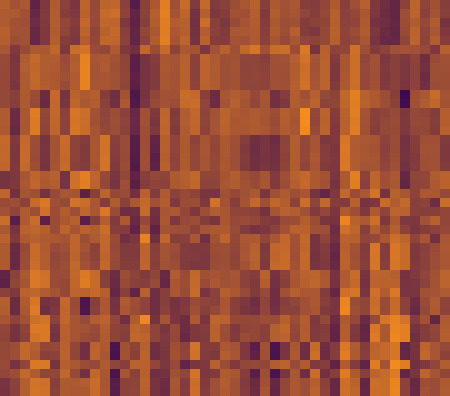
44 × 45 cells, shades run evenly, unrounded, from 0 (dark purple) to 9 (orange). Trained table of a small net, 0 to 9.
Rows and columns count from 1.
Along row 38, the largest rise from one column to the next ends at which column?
38
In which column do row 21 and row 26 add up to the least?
14
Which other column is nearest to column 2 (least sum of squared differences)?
34
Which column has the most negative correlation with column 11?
27
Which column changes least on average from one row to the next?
42
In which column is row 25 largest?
35
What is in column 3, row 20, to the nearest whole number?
5
